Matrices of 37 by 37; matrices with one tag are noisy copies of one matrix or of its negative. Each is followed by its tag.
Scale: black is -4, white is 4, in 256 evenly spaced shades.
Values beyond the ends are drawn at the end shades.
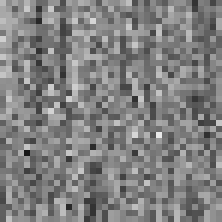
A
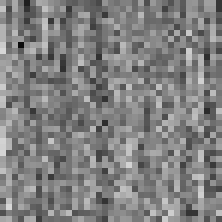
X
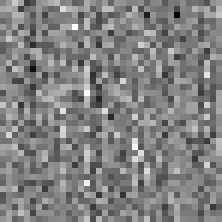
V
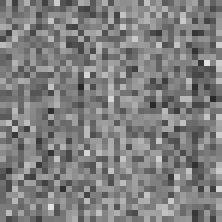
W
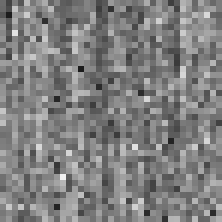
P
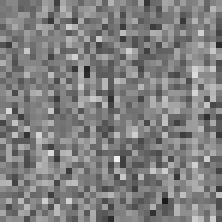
W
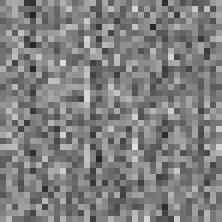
V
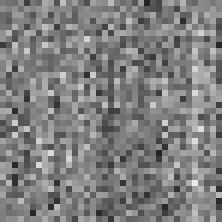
W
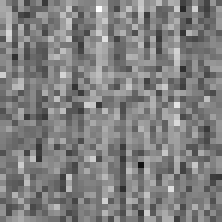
P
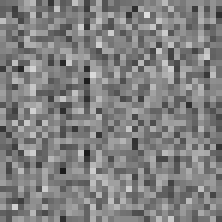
V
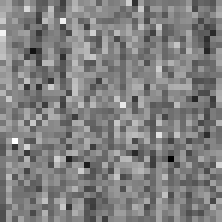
A
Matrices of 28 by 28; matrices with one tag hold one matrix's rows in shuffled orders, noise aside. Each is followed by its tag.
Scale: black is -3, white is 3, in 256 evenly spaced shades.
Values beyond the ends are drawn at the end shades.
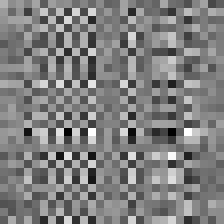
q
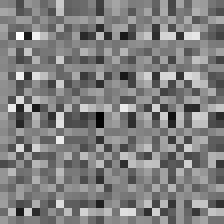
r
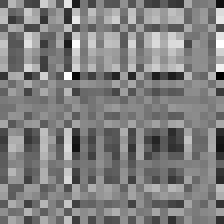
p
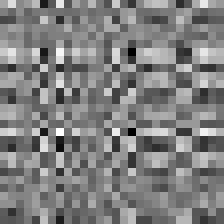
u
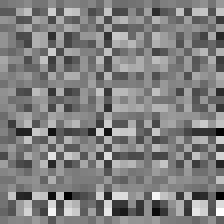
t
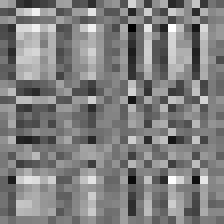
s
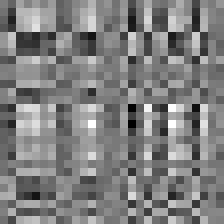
s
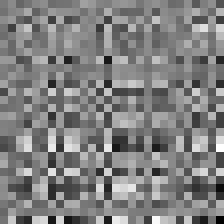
t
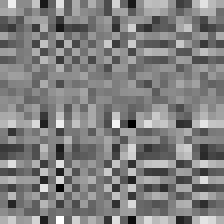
u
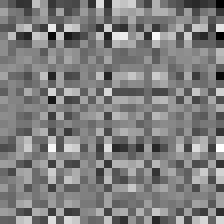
t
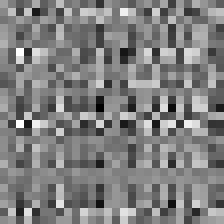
r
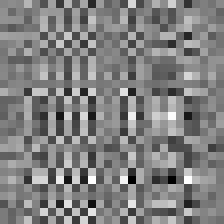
q
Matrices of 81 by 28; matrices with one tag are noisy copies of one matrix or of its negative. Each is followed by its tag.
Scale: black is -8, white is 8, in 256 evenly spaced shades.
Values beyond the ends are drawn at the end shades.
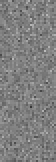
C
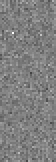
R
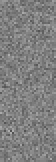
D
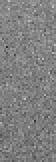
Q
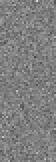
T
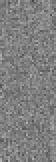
R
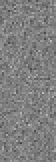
T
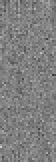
R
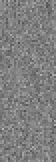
R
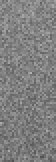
Q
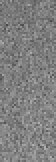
Q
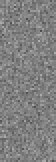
T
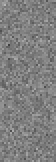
D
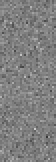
T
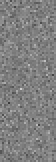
T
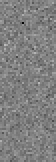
T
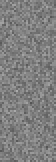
T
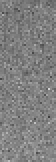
Q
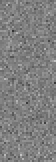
D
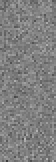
R
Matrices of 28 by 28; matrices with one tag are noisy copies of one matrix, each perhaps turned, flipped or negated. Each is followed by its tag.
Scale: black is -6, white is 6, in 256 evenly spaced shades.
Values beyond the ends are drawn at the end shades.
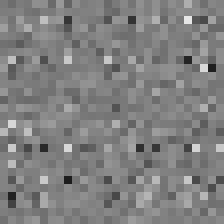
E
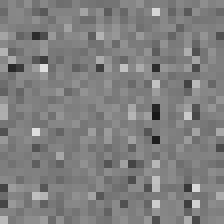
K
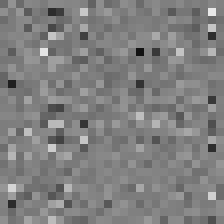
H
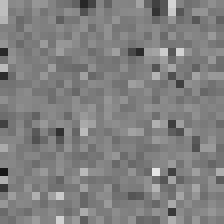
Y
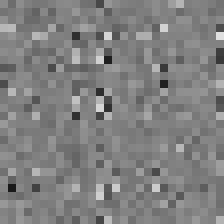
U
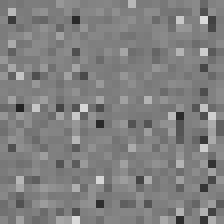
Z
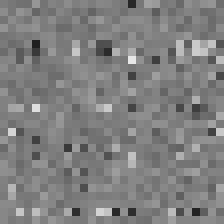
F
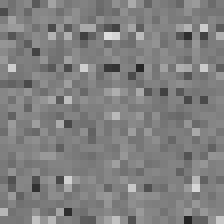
K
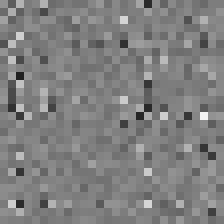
Z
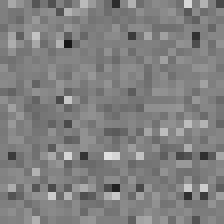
K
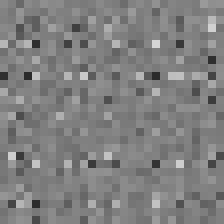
E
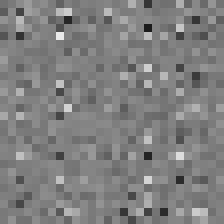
E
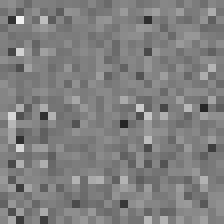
Z
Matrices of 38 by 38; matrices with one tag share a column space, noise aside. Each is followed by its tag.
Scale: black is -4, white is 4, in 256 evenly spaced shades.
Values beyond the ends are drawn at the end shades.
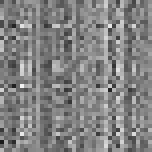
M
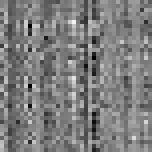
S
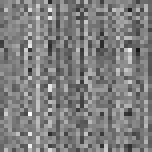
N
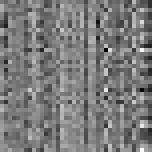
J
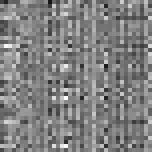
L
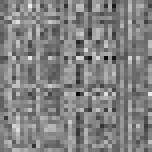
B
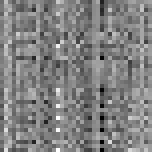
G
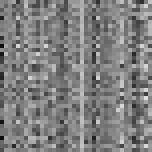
L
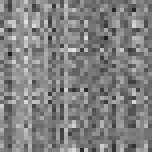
J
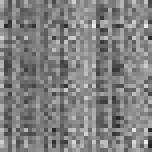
M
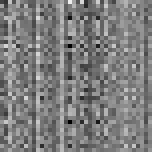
L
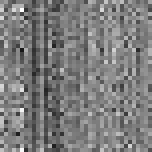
N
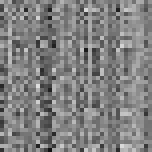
N
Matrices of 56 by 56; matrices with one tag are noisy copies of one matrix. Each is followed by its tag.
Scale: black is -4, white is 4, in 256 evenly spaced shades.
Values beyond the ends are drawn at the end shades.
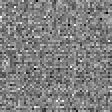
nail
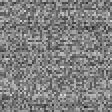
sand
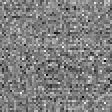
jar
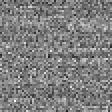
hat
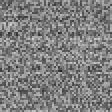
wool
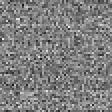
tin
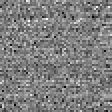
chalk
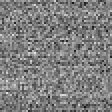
sand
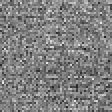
jar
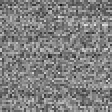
hat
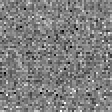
nail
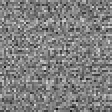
chalk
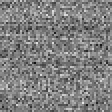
sand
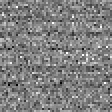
wool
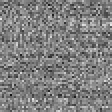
hat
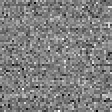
chalk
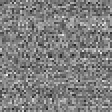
hat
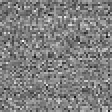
hat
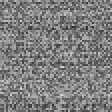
sand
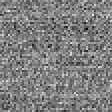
sand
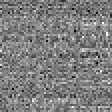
hat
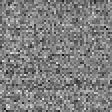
tin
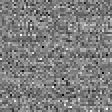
hat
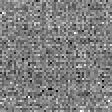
nail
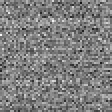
chalk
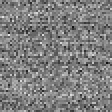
sand
